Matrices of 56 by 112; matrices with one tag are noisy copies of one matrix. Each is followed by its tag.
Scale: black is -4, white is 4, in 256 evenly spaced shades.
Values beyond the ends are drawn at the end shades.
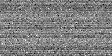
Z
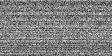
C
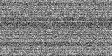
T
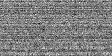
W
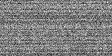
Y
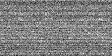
C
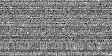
W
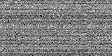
Y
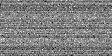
Z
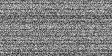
Y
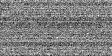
T
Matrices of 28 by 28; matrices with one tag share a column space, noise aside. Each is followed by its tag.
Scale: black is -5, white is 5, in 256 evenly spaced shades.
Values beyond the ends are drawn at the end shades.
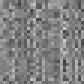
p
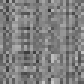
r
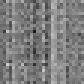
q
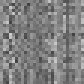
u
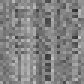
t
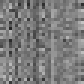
p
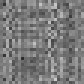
p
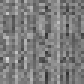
u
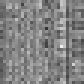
p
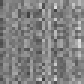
p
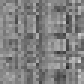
u
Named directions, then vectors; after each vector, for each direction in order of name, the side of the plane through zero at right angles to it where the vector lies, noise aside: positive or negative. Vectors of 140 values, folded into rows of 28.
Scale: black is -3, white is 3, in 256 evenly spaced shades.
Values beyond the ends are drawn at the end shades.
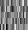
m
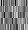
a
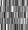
positive, negative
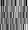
positive, positive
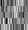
positive, positive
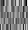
positive, positive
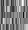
positive, positive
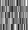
negative, positive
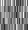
negative, negative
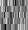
positive, negative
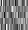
positive, negative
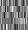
positive, negative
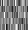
negative, positive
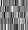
positive, negative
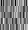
positive, positive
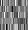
negative, positive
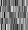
positive, negative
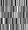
positive, positive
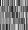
negative, positive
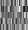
positive, positive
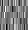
negative, positive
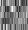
positive, negative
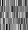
negative, positive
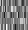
positive, negative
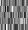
positive, negative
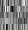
negative, positive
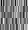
positive, positive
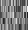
negative, negative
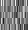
negative, negative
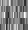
negative, positive
